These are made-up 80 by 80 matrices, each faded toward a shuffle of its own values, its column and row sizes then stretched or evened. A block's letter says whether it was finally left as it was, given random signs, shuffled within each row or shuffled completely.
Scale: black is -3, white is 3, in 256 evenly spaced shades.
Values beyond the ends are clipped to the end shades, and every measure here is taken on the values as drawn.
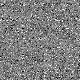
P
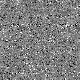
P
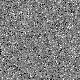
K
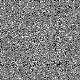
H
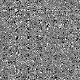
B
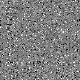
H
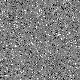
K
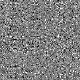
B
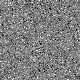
K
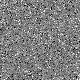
K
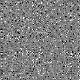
B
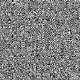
B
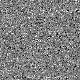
P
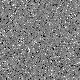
K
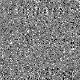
B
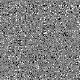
B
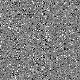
H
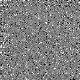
B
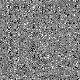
B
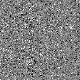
H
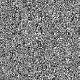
B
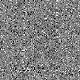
B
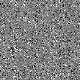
B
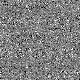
P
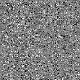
B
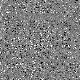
H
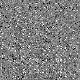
B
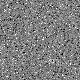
K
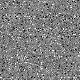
P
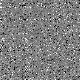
H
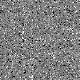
H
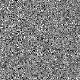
B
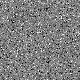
K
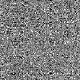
B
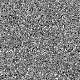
P
